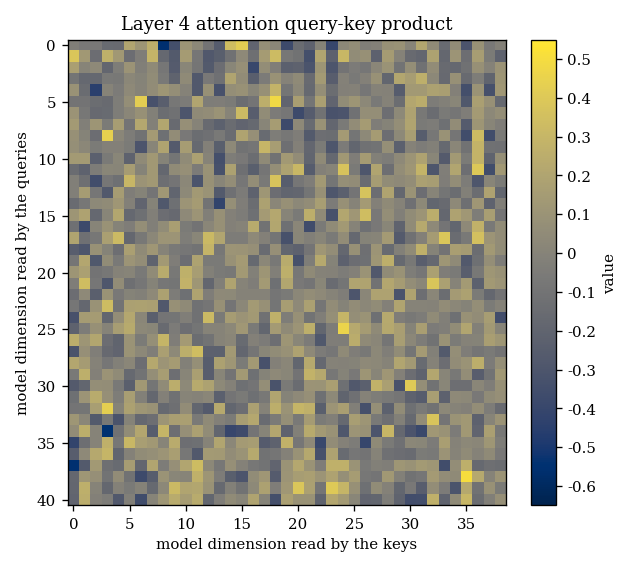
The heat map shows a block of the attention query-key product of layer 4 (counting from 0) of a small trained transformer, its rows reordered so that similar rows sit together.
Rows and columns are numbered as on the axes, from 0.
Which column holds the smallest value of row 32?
26
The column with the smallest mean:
13
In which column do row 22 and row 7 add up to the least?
19
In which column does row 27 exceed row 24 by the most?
11
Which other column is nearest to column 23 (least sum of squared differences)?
9
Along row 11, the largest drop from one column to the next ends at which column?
37
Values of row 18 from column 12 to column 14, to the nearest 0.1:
0.3 -0.1 0.1
